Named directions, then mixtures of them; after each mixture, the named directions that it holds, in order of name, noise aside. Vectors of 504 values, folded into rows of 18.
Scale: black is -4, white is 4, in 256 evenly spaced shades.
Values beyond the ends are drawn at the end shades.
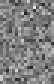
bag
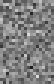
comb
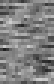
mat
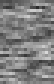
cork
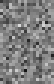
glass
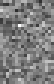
comb, glass, mat.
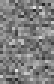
bag, cork.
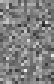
glass.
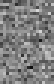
bag, comb, cork.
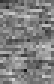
cork, glass.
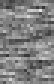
cork.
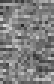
comb, glass, mat.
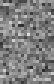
bag, comb, mat.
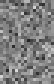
bag, glass.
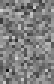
bag, comb, glass.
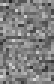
bag, comb, mat.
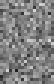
bag, glass.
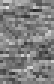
comb, cork.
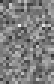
glass.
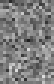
bag, cork, glass.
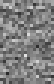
comb, cork.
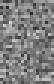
comb, glass, mat.
